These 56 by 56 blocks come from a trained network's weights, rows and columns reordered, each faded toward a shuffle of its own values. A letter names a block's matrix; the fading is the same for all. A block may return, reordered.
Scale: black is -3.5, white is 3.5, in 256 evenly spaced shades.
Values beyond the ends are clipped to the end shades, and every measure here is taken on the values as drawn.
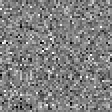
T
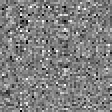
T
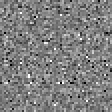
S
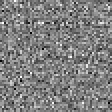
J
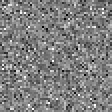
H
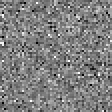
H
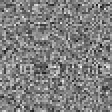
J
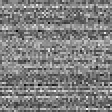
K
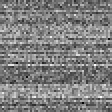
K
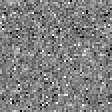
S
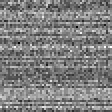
K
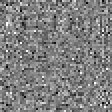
H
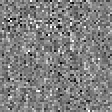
T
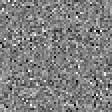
H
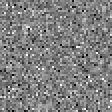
H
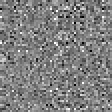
T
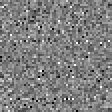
S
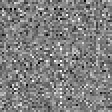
T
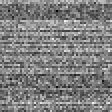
K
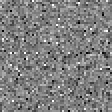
S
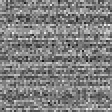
K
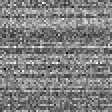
K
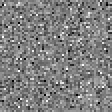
H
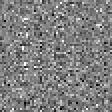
T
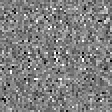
T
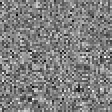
J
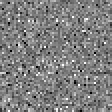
S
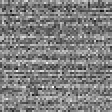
K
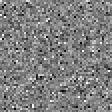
H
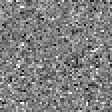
H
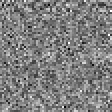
J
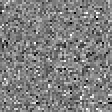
H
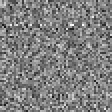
J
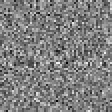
J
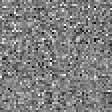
T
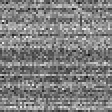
K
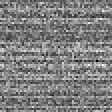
K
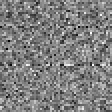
J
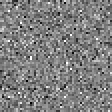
H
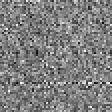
J
